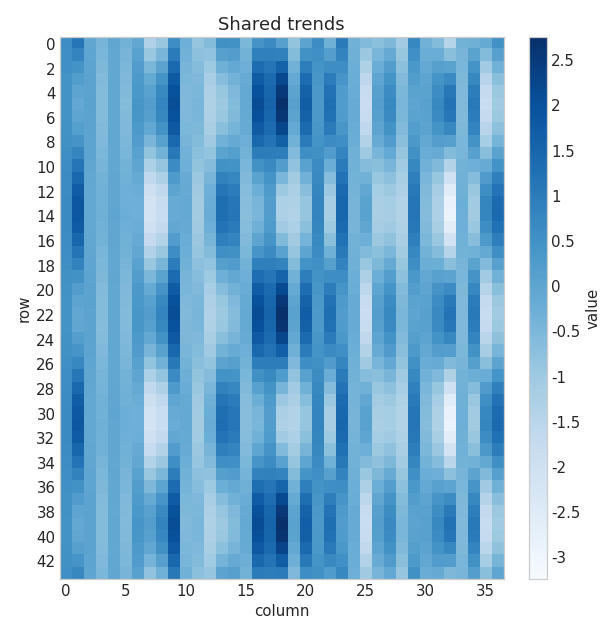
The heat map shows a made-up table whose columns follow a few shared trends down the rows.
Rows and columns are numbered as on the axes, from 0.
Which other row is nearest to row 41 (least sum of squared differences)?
24
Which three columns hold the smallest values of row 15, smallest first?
32, 7, 8
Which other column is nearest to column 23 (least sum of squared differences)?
1
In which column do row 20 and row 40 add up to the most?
18
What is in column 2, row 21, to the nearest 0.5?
0
